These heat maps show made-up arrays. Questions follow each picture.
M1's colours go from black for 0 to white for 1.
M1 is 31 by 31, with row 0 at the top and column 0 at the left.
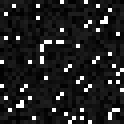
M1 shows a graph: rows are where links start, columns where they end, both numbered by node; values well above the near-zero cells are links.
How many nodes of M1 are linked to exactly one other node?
9
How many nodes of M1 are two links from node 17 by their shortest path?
2
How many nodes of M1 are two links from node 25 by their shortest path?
2
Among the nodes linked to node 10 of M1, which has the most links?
node 15
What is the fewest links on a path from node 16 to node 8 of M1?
4
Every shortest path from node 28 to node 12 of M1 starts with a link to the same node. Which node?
node 27
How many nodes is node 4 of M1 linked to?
2
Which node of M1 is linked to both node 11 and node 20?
node 19
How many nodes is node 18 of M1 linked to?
1
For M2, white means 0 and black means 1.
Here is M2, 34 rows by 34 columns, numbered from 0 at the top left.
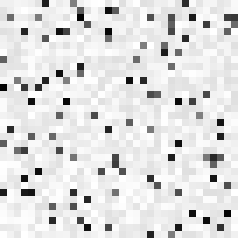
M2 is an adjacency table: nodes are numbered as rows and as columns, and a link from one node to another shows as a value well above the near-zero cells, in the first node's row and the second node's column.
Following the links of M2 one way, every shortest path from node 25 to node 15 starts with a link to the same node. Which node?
node 30
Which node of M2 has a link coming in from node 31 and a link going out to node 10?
node 29
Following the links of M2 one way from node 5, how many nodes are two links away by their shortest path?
4
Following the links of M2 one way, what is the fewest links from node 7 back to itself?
4
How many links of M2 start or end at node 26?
4
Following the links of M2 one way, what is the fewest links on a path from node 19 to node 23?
2
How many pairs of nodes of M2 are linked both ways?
4
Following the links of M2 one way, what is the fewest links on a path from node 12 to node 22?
3
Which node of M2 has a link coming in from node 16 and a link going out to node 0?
node 8
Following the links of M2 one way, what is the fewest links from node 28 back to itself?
6
